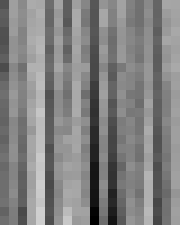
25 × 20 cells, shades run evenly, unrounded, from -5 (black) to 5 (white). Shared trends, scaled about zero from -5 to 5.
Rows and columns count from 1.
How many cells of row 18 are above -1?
16
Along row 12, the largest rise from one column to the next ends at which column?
12
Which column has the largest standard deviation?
13
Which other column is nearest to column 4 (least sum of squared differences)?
20
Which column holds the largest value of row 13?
5
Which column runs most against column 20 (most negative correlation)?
1
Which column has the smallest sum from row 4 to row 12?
11
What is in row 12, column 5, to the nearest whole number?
2
